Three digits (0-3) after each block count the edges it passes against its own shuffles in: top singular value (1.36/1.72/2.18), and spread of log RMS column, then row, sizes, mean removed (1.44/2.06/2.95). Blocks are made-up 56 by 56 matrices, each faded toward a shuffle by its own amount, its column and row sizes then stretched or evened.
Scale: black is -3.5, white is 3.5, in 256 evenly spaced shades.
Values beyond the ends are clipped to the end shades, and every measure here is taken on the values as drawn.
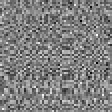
3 0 1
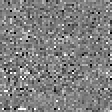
1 1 2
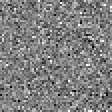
1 0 0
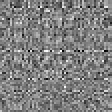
3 1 2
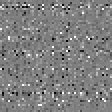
2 1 2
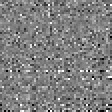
2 0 2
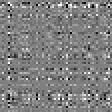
3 3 3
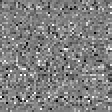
2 0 2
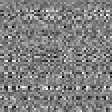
3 0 3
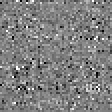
0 1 2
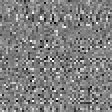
3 1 2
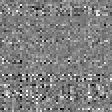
1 1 3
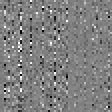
2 3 0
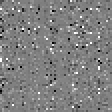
0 2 1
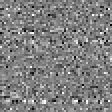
2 0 2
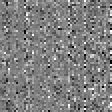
2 3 0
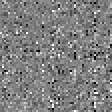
1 2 1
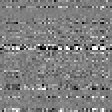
3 1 3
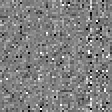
1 2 0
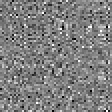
3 1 0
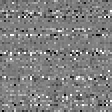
2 0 3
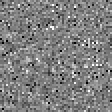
0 1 0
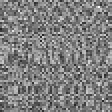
3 0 0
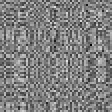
3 2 0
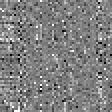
2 2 0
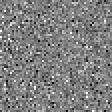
0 1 0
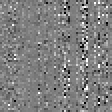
1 3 0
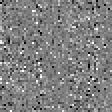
0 2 0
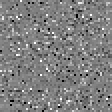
1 0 1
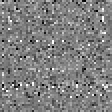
1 1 2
